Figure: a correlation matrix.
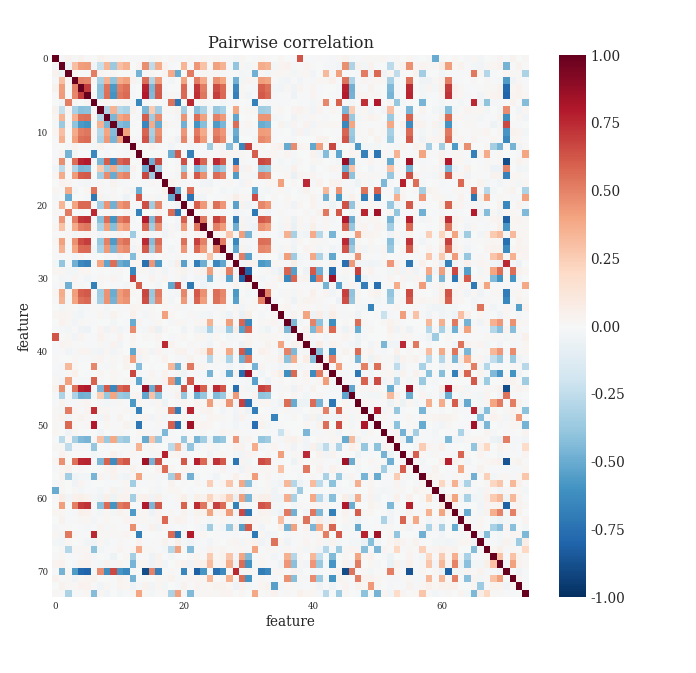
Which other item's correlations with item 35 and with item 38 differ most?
0
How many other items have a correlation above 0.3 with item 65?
8
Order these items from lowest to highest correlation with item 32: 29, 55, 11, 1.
29, 1, 11, 55
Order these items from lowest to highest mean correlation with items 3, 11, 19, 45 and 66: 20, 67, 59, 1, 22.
59, 67, 1, 20, 22
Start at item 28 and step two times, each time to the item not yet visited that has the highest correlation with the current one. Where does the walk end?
9
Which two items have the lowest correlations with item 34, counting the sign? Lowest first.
49, 72
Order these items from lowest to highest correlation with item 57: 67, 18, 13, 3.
18, 3, 67, 13
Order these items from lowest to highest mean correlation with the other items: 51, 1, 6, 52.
52, 51, 6, 1
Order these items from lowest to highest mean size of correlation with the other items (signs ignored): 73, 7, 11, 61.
73, 7, 11, 61
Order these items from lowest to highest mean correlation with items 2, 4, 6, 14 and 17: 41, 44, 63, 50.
41, 63, 44, 50
